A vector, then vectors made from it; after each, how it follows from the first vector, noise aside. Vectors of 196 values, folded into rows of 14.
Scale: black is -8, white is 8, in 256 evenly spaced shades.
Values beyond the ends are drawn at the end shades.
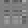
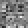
reversed, negated, scaled up.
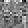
negated, scaled up.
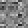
wrapped around, negated, scaled up.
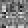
reversed, negated, scaled up.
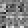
reversed, negated, scaled up.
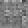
negated.
